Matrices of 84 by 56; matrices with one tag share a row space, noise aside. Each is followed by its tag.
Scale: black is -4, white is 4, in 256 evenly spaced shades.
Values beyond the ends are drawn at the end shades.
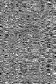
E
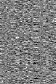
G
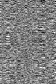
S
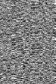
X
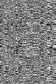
E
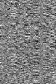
G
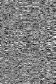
E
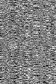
G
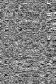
E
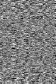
X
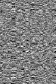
X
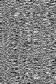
G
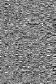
E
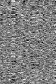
X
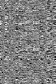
E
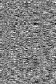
G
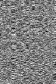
X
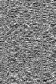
G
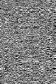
E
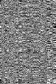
E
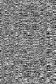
E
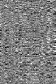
E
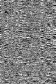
E
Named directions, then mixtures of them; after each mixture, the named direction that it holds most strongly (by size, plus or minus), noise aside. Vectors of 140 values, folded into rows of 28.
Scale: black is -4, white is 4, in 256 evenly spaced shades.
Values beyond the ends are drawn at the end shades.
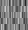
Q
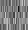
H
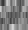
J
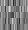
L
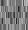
H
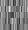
L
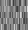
Q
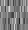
L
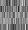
H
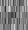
L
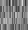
Q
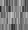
J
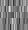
L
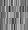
L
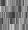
J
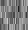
H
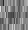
J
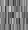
L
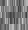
J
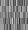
L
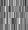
L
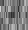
J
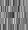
L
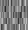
Q
